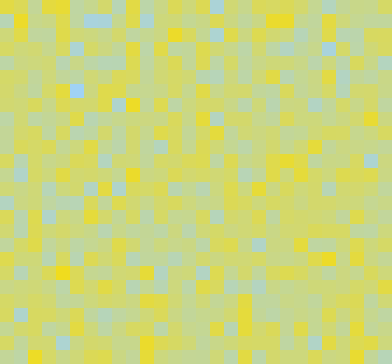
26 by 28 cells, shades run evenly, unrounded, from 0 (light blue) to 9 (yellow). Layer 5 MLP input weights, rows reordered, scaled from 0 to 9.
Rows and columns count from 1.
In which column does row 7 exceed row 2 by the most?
8
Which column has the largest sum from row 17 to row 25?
26
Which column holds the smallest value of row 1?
16
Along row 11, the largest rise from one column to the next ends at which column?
13
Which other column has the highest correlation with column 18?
11
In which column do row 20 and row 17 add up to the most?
5
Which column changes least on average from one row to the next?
3
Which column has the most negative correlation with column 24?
10
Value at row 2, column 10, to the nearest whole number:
7
